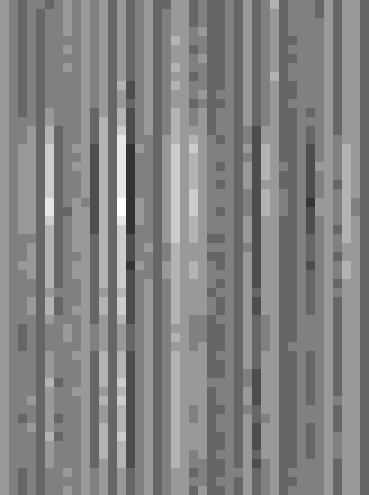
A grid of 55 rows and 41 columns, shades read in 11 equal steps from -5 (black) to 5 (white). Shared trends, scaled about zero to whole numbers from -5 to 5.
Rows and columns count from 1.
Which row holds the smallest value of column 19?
1
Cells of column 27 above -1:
1
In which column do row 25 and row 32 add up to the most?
14
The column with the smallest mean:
15
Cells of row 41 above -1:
27
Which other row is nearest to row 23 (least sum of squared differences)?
24
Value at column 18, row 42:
-1
